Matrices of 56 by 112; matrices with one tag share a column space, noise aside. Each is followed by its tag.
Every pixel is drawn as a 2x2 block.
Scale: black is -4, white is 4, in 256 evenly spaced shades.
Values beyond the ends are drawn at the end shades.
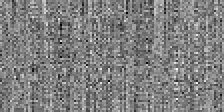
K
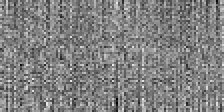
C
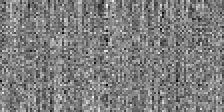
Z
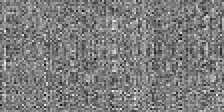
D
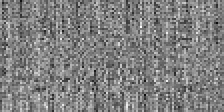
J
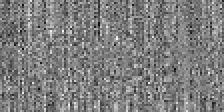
J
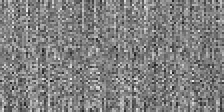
C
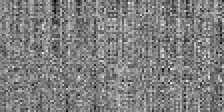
K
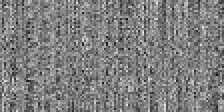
J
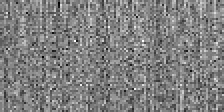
Z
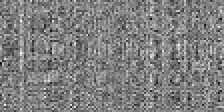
D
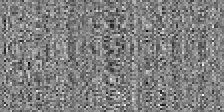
D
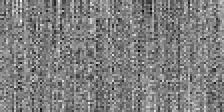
K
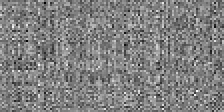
D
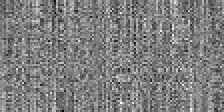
K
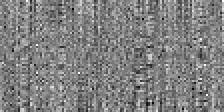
C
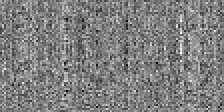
D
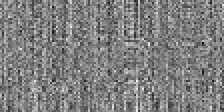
J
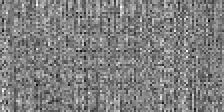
Z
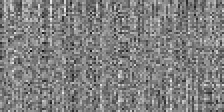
Z
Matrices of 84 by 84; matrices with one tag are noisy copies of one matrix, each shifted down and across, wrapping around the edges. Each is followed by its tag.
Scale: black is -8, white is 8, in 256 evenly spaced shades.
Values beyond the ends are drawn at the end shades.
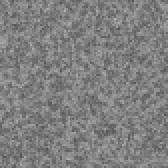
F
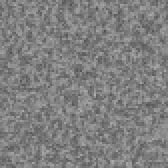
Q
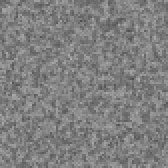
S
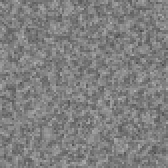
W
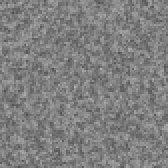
Q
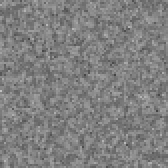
S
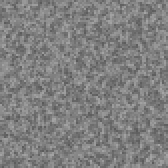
W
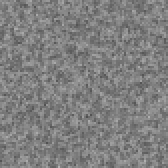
Q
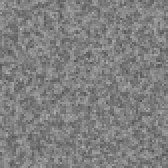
W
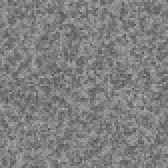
F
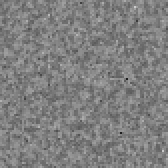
S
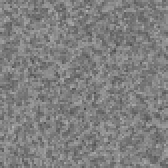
F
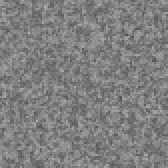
Q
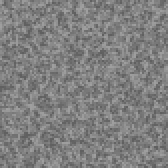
W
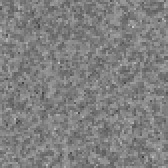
F
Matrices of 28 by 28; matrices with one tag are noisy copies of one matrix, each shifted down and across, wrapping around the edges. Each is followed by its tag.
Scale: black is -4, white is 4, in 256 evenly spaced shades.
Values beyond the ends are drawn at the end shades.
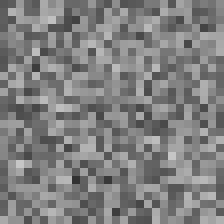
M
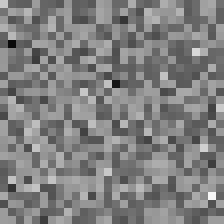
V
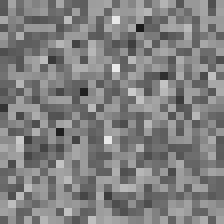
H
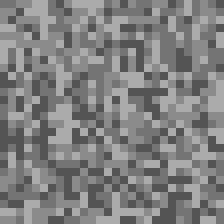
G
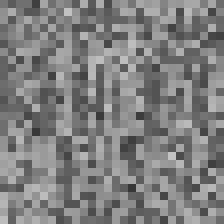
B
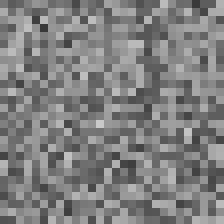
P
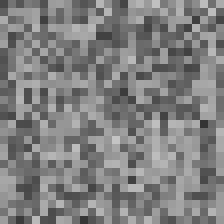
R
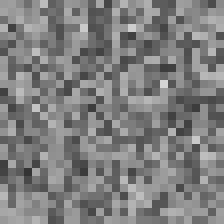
R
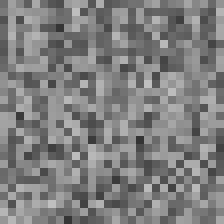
B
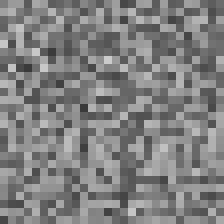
P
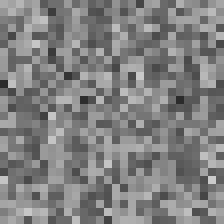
R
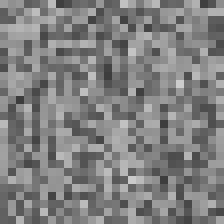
G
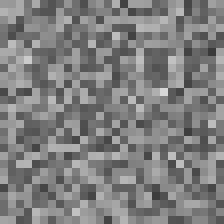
V
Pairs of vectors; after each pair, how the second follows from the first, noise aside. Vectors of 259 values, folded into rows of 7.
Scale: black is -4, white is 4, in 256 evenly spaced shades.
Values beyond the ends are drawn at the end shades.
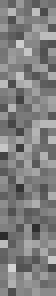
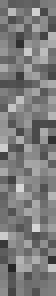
sign-scrambled.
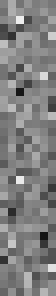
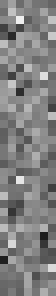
copied.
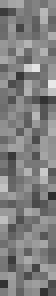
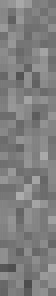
wrapped around, negated, shrunk.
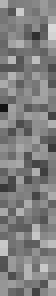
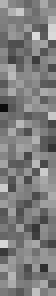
sign-scrambled.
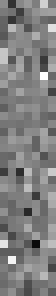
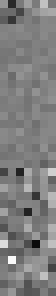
partly zeroed.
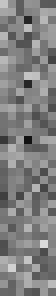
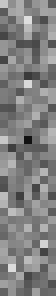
sign-scrambled.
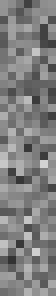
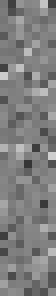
wrapped around, partly zeroed.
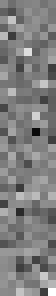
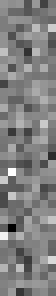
shuffled.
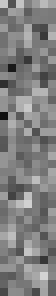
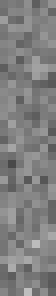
wrapped around, negated, shrunk.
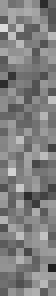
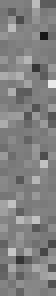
wrapped around, partly zeroed.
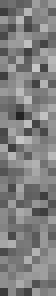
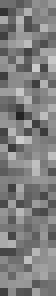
copied.
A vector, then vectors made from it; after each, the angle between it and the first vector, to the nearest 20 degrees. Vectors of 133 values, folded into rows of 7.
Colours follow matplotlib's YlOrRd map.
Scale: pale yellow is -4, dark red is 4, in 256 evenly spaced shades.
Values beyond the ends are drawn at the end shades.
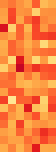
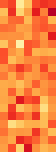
80 degrees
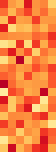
60 degrees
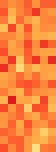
160 degrees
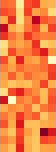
60 degrees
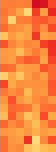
100 degrees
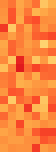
20 degrees
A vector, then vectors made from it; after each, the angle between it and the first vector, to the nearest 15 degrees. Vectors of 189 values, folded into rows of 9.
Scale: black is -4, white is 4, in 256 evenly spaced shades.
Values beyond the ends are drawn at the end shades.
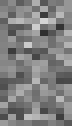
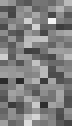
60 degrees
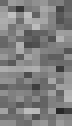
90 degrees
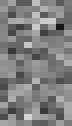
30 degrees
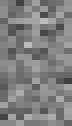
30 degrees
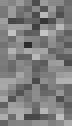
165 degrees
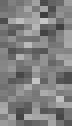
30 degrees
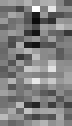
120 degrees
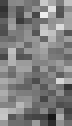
120 degrees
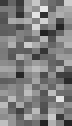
45 degrees
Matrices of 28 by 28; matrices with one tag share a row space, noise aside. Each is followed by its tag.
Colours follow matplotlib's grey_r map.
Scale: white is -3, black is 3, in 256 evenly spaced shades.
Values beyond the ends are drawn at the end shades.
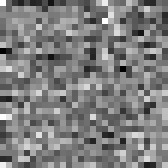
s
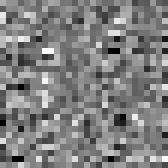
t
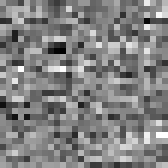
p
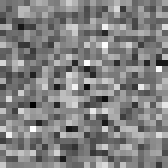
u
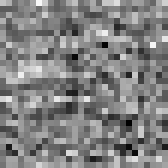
u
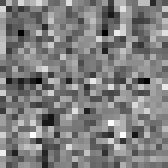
t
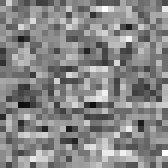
u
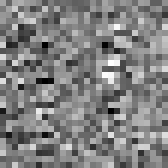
t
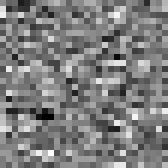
t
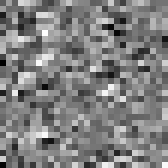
t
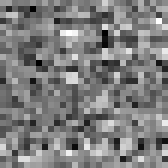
u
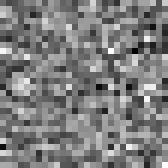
s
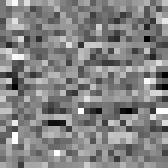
p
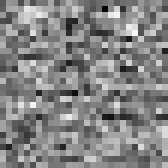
u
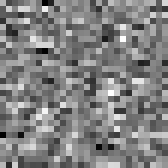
t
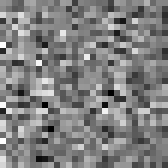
t
